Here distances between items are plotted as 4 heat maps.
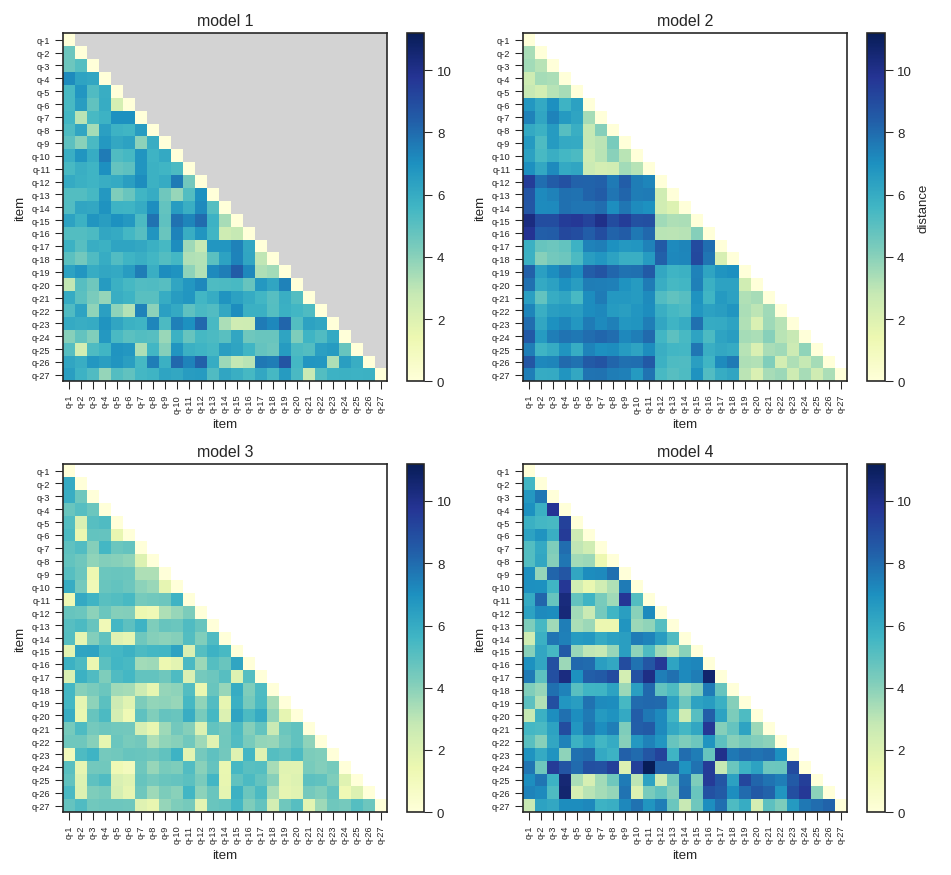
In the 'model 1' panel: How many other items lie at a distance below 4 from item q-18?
4
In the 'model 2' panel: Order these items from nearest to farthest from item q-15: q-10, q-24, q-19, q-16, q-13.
q-13, q-16, q-24, q-19, q-10
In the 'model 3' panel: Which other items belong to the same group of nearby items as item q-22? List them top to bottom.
q-4, q-13
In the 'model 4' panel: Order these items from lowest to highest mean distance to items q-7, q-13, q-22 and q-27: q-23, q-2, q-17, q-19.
q-2, q-19, q-23, q-17
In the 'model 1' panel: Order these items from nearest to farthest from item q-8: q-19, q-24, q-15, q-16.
q-24, q-19, q-16, q-15
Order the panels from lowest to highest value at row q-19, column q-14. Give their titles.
model 3, model 4, model 2, model 1
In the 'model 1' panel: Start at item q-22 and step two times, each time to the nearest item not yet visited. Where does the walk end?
q-5
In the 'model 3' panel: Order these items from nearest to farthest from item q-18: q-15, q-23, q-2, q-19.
q-19, q-2, q-23, q-15
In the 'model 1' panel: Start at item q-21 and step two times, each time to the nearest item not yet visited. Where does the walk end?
q-4
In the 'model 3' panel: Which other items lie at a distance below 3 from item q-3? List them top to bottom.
q-9, q-10, q-16
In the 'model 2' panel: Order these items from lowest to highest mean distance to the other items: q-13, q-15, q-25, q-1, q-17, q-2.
q-25, q-2, q-13, q-17, q-1, q-15
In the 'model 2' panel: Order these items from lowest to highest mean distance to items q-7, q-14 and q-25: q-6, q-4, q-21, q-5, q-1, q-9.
q-21, q-9, q-6, q-5, q-4, q-1
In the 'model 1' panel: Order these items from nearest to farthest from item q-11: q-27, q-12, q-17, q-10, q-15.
q-17, q-12, q-10, q-27, q-15
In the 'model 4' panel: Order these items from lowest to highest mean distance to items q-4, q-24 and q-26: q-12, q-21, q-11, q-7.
q-7, q-21, q-12, q-11
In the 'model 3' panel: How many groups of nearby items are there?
5
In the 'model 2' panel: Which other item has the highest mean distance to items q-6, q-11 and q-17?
q-15
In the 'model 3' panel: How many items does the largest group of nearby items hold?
9
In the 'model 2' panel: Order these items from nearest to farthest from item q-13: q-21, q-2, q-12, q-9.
q-12, q-21, q-2, q-9
